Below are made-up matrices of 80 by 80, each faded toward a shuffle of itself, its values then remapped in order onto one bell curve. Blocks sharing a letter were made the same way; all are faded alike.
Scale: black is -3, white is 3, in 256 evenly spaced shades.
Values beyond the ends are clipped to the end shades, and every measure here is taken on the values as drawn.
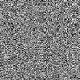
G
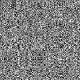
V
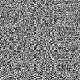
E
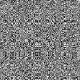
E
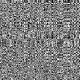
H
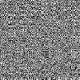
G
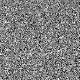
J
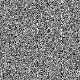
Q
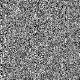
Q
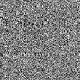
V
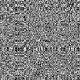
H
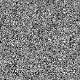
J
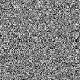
V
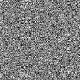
V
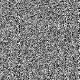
Q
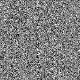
Q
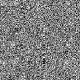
V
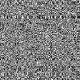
E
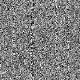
Q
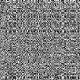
H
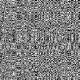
H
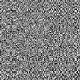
H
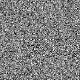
J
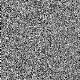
Q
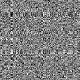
E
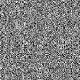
V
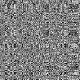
H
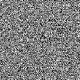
V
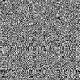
G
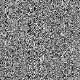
Q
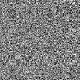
V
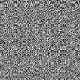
H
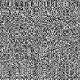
E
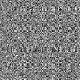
H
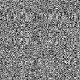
G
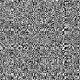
E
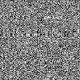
V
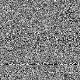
J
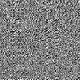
G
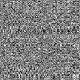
G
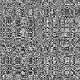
H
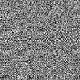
G
